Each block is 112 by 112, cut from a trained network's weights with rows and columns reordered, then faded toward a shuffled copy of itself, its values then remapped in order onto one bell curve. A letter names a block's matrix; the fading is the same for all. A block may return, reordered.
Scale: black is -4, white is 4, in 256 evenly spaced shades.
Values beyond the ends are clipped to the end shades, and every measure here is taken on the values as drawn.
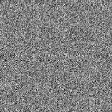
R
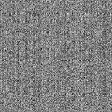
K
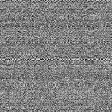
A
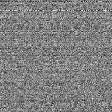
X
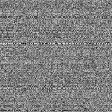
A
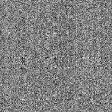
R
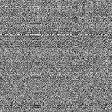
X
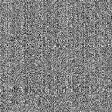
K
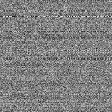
A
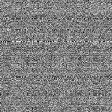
A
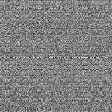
A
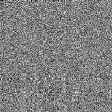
R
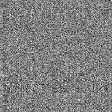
R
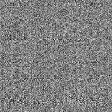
R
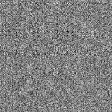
R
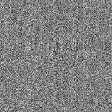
R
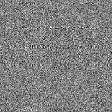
R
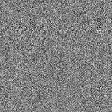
R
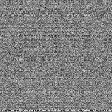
A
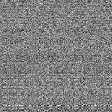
A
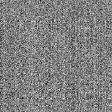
K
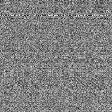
A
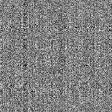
K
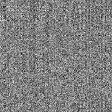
K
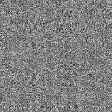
R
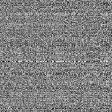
X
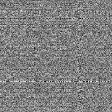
X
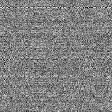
X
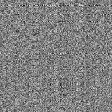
R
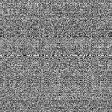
X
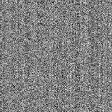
K
